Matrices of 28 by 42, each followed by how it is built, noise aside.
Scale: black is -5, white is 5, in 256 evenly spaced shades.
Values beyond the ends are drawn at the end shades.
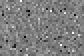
sparse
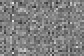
low rank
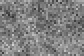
smooth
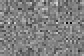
low rank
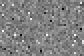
sparse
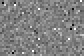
sparse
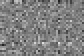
low rank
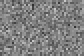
noise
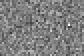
noise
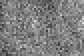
smooth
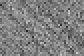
Toeplitz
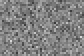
noise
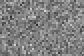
noise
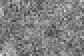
smooth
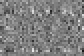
low rank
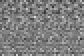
repeating columns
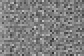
repeating rows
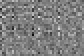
low rank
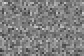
repeating columns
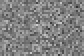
repeating rows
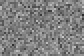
noise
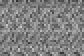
repeating columns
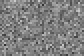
noise
